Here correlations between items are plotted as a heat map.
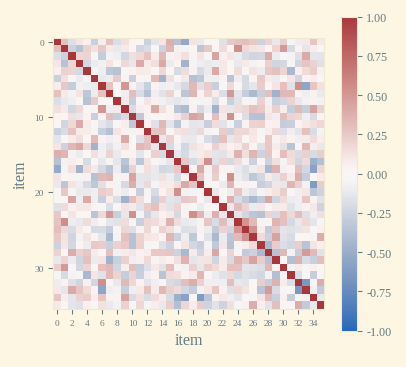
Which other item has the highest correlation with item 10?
23
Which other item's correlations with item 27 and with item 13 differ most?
28
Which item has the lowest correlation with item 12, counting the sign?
7
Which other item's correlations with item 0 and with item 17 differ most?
34
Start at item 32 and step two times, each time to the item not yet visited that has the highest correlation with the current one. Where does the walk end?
9
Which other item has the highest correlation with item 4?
21
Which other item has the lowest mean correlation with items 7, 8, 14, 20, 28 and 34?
17
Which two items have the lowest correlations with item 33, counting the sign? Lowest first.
32, 6
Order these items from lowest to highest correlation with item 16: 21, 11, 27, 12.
11, 21, 27, 12
